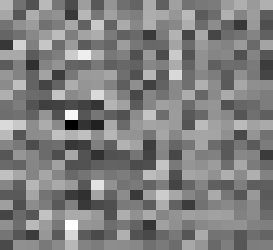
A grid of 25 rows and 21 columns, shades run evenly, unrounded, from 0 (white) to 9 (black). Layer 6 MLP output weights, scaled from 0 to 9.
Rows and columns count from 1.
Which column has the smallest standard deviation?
20
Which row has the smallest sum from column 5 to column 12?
14
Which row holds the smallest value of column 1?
13
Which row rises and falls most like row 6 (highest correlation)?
8
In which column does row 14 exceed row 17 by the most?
19
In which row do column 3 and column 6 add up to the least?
23
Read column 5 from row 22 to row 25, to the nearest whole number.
4 5 6 4
